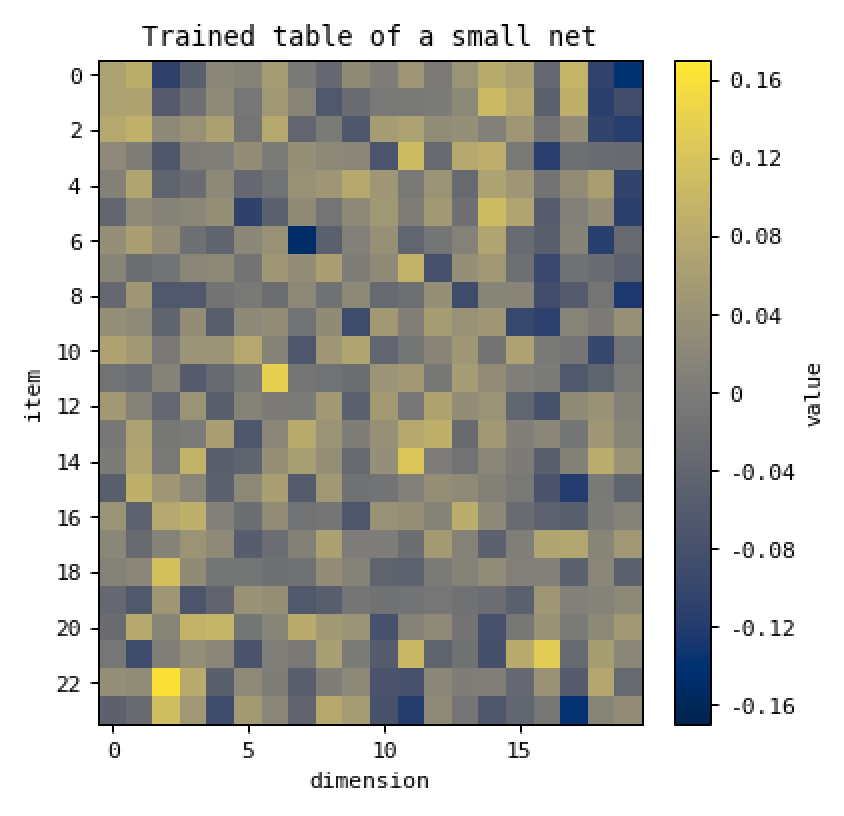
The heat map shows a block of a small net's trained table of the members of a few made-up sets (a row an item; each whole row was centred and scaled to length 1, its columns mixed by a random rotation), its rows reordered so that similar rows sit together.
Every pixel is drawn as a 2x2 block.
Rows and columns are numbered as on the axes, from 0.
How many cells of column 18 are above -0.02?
16
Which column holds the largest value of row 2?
1
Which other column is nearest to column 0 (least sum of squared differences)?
13
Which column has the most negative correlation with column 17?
2
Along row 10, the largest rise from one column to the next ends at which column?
8
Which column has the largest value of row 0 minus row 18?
17
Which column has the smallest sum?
19
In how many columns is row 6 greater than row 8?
12
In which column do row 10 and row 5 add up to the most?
15
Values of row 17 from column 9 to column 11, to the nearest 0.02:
0 0 -0.02
